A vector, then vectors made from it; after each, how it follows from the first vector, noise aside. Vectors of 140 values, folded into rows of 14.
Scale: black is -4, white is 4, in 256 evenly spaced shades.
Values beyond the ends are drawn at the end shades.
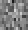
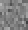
wrapped around, shrunk.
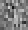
wrapped around.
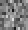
reversed.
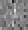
partly zeroed.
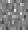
partly zeroed.
